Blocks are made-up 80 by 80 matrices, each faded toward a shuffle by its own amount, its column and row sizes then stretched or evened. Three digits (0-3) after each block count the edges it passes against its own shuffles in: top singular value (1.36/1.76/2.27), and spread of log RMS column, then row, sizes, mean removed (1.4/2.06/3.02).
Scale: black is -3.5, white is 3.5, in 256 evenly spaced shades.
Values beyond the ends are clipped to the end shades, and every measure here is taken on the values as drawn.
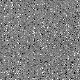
0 2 1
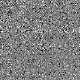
1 2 2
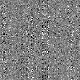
2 2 1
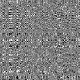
3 2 2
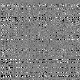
2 2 3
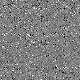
0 1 1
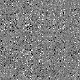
1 2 1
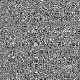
2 1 1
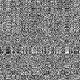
3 0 2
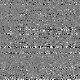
2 1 3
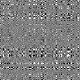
3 3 3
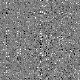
1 2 1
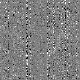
1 3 1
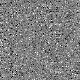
1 1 0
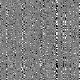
3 3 0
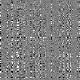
3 3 2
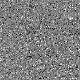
1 1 1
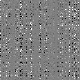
2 3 2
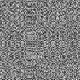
3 1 1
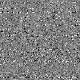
1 0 2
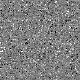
1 1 1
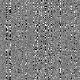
3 3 1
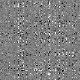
1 3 2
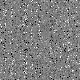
0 2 0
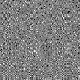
3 1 0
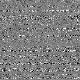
0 1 3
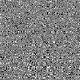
2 1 2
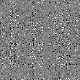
0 2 2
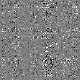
0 3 2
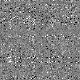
0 2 2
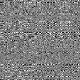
3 0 3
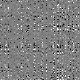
2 3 2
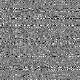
2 0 3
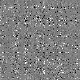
1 2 2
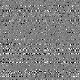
3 1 3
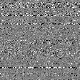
2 0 3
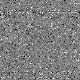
0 1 2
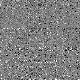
1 1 2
